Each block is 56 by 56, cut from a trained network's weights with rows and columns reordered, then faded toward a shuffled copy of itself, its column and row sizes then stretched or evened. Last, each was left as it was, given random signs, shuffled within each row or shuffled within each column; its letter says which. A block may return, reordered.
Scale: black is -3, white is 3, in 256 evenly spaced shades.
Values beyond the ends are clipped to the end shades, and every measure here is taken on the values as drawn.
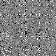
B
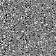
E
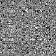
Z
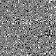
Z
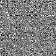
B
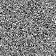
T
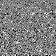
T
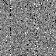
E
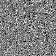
E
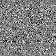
T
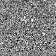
B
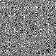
B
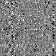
Z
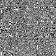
B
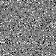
T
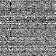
Z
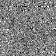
T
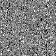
E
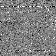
T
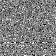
T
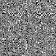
Z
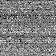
T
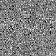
Z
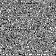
T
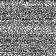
T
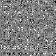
Z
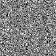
B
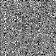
B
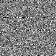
T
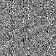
E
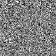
B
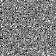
B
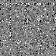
B
